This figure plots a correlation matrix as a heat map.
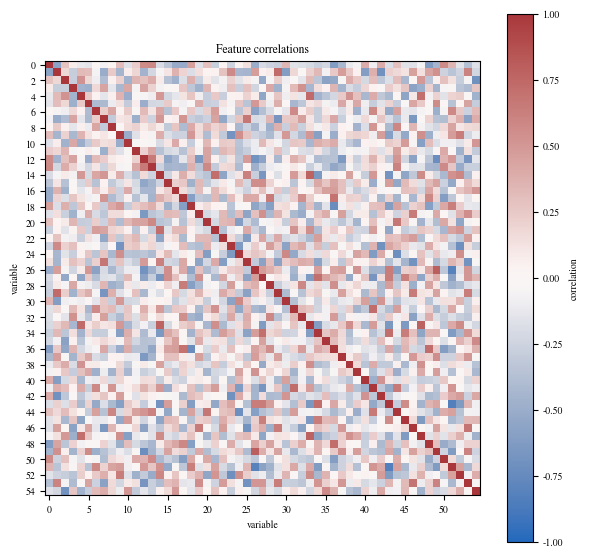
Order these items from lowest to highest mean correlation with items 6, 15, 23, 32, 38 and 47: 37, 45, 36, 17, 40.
40, 45, 37, 36, 17
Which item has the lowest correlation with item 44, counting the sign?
24
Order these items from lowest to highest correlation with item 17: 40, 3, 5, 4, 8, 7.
8, 40, 5, 4, 3, 7
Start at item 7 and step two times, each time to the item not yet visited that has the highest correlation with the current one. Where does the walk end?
14
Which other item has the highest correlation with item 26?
49
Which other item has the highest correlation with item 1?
29
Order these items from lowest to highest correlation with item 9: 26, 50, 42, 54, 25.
26, 54, 50, 25, 42
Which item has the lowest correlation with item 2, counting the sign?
54
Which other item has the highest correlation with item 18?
51
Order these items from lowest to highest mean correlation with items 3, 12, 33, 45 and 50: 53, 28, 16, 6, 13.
53, 16, 28, 6, 13
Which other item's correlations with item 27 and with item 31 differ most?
41
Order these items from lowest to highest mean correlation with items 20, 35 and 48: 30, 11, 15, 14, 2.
2, 30, 14, 11, 15
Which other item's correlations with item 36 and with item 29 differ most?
7
